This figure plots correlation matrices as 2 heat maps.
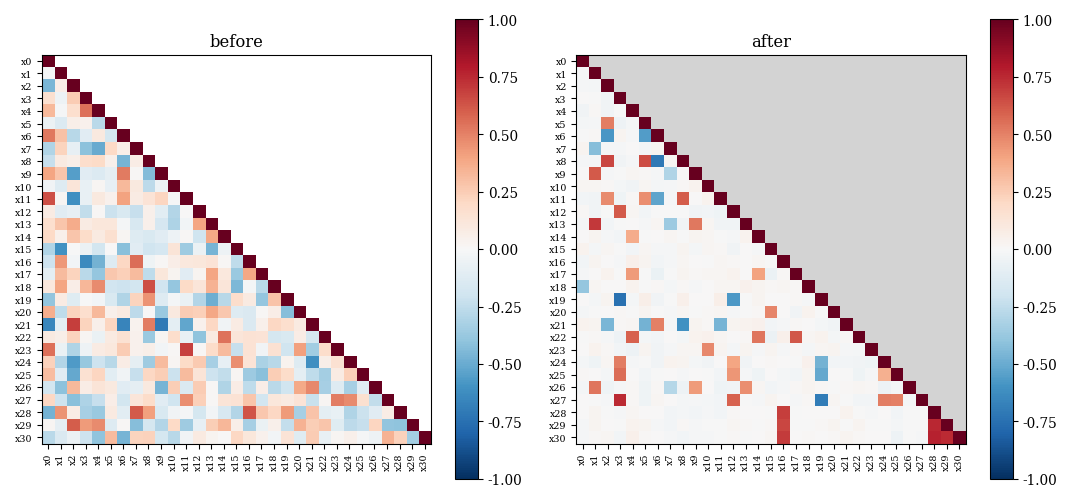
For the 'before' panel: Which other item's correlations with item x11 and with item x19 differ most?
x0
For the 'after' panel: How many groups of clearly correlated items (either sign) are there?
8
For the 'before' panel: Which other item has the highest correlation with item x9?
x6
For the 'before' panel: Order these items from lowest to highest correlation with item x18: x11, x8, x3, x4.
x11, x3, x4, x8
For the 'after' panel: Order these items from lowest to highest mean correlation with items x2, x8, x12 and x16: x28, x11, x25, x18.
x18, x25, x28, x11
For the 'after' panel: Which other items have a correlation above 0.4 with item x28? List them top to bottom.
x16, x29, x30
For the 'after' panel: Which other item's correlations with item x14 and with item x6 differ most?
x8
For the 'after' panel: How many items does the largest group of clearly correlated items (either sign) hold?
6
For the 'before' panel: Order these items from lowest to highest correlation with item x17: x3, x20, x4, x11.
x4, x3, x11, x20
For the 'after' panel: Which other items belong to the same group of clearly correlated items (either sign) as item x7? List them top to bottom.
x1, x9, x13, x26
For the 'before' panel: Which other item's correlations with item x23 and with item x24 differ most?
x15
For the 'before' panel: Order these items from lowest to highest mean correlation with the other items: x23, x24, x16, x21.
x24, x21, x16, x23
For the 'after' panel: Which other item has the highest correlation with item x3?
x27
